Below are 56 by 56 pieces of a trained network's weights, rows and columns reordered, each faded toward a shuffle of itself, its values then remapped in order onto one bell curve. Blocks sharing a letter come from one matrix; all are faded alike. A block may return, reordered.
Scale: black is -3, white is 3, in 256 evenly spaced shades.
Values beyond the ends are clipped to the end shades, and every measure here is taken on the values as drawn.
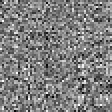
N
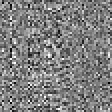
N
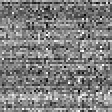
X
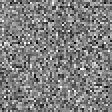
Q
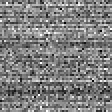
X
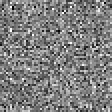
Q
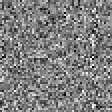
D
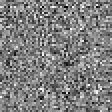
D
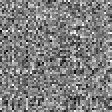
N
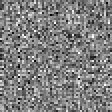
D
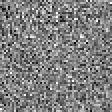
Q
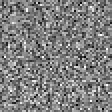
Q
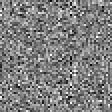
D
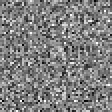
Q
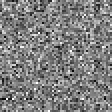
Q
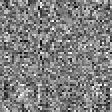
D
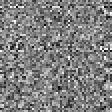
D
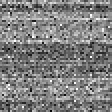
X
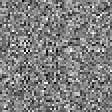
D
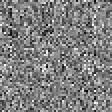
D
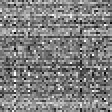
X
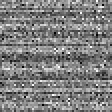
X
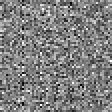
D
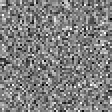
Q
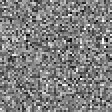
Q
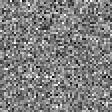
Q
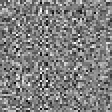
N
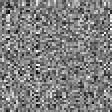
N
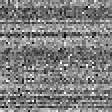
X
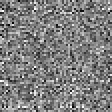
D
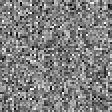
Q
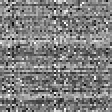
X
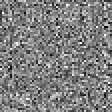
D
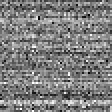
X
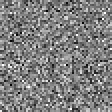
Q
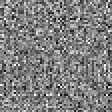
D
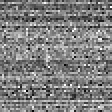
X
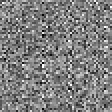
N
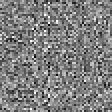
N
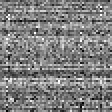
X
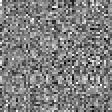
N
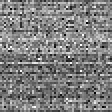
X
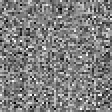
D
